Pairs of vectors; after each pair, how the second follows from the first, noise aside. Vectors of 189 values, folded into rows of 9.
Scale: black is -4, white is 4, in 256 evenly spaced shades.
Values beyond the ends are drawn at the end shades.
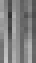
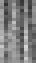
reversed, negated.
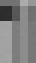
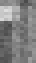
negated.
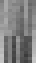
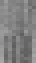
shrunk.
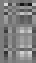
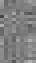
wrapped around, shrunk.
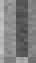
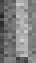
negated.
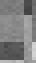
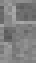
wrapped around, shrunk.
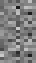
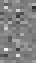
reversed, negated, partly zeroed.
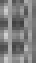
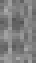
shrunk.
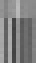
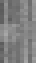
wrapped around, shrunk.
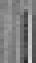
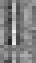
wrapped around.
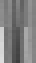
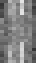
wrapped around.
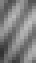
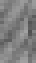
wrapped around, shrunk.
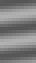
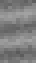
shrunk.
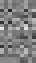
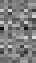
negated.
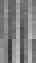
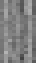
wrapped around, shrunk.
